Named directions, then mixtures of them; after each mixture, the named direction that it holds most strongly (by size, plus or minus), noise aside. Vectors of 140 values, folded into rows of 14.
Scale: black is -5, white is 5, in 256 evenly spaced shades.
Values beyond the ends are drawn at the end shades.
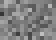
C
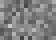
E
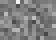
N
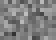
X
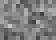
X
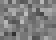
X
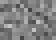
E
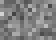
C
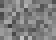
E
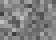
C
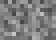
X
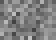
E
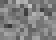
X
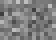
N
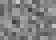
N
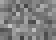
E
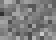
C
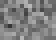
X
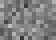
E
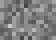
E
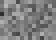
C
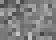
C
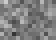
X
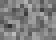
X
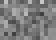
X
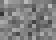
C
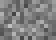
E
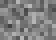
X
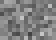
C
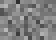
C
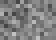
N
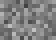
E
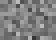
X
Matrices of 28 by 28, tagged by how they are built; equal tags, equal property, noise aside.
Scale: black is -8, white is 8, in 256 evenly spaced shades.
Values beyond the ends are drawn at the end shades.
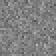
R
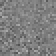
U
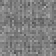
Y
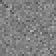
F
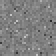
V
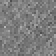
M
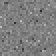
V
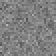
R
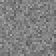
R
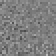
U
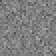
F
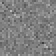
F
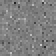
V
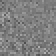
U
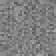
Y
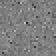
V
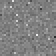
V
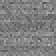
Y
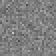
R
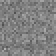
Y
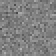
R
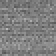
Y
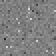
V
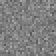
R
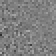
U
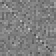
F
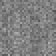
Y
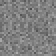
Y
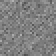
M
